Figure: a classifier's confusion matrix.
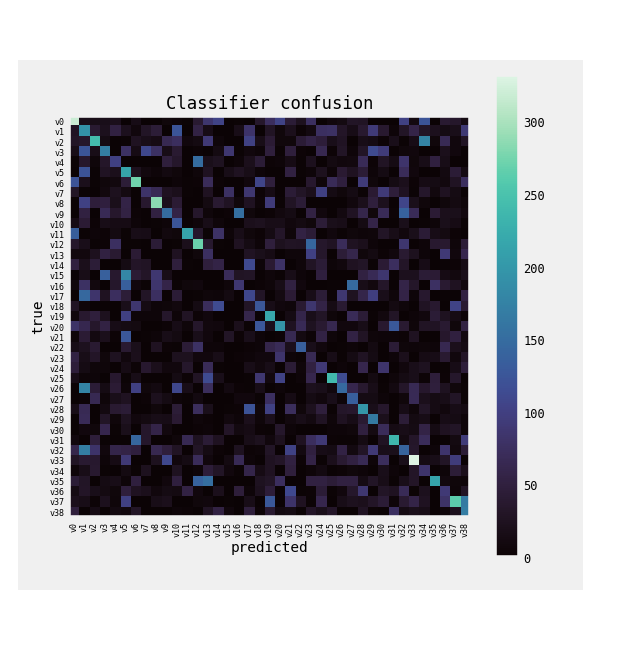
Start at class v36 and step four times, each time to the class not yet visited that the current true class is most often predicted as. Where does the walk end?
v10
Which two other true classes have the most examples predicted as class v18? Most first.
v20, v6
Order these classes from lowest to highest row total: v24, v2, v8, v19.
v24, v19, v8, v2
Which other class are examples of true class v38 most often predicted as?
v31
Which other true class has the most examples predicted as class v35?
v16
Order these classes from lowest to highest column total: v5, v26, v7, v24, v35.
v7, v35, v26, v24, v5
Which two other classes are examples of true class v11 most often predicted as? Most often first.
v0, v14
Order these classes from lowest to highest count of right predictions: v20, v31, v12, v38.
v38, v20, v31, v12
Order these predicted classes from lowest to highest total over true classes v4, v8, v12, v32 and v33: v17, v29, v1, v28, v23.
v17, v29, v28, v23, v1
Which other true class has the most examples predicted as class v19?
v37
